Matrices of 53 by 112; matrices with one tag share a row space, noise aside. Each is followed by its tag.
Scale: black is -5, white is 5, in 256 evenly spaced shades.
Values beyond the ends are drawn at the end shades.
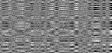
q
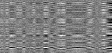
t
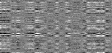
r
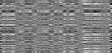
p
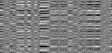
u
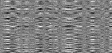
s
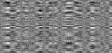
s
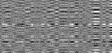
q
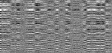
r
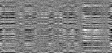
p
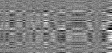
t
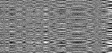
t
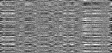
p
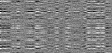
r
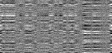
p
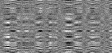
s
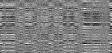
p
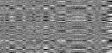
t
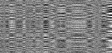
t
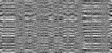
p
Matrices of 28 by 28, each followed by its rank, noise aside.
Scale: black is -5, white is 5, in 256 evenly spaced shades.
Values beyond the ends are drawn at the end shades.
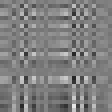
one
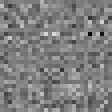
five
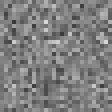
five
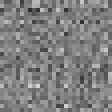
three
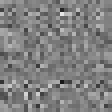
three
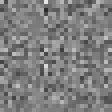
five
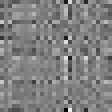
two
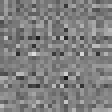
four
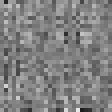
four
